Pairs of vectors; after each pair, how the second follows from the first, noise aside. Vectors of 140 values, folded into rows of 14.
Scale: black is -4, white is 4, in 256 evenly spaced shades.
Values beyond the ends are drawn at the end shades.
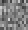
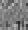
wrapped around, negated, partly zeroed.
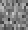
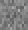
reversed, negated, shrunk.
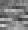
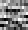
negated, scaled up.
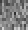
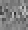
partly zeroed.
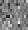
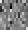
wrapped around, negated.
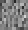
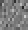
partly zeroed.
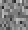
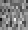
shuffled.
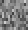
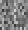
shuffled.
